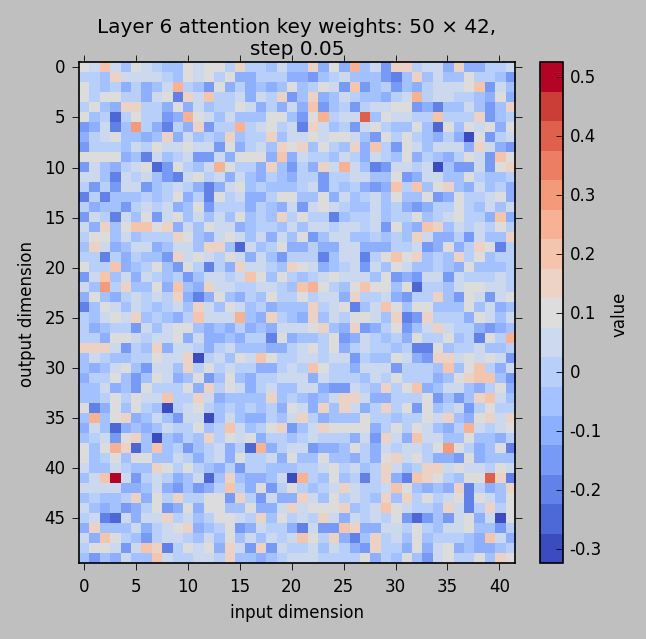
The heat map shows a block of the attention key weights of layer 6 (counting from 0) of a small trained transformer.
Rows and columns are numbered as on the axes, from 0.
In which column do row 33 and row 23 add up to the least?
36
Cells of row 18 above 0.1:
4
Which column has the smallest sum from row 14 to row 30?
31
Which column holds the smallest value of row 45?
40
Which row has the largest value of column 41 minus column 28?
10
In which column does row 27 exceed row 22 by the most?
32
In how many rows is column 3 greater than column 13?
23
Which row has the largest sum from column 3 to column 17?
16
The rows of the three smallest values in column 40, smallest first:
45, 18, 46
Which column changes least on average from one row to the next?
13
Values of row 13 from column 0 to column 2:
-0.2 0 -0.2
